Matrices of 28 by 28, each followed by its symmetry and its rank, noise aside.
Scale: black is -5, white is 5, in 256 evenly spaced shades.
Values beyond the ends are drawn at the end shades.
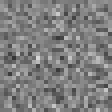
antisymmetric, rank four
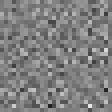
antisymmetric, rank four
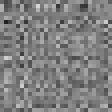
no symmetry, rank three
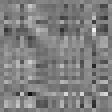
antisymmetric, rank two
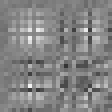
symmetric, rank two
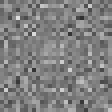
symmetric, rank four
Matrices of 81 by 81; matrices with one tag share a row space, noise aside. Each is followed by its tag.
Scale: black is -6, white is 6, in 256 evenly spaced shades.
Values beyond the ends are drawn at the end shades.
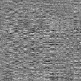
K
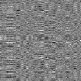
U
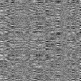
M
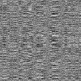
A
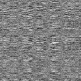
A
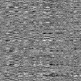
K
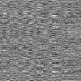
A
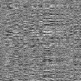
K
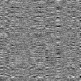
M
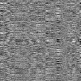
M
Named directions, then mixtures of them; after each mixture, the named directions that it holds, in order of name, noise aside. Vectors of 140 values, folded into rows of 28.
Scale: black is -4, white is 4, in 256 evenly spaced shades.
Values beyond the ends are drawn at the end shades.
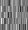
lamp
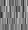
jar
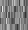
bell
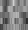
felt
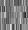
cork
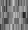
cork, felt.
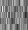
bell.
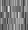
felt, jar, lamp.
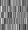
lamp.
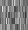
bell, jar.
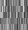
bell, jar.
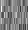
lamp.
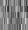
felt, jar, lamp.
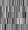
bell, cork, jar.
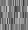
bell, jar.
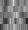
felt.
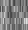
cork, felt, lamp.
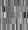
cork.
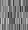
bell, felt, lamp.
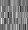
lamp.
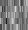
bell, felt.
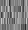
jar, lamp.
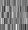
bell, lamp.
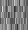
bell.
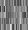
cork.
